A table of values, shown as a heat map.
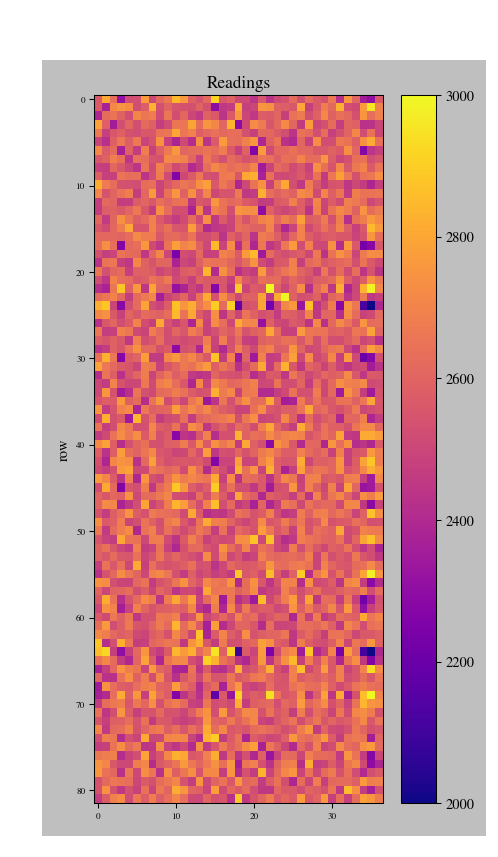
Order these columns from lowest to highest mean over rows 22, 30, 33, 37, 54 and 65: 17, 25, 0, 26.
0, 26, 17, 25
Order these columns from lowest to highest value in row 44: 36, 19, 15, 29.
29, 19, 36, 15
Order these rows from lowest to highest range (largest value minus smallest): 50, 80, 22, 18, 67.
67, 50, 80, 18, 22
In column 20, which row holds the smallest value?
6
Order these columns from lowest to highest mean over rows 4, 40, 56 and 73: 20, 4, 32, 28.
28, 4, 20, 32
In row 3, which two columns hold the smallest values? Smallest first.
18, 2
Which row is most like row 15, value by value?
48
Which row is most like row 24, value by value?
64
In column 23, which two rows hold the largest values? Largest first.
23, 40
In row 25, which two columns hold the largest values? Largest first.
10, 12
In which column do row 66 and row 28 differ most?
35
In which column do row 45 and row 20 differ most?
15
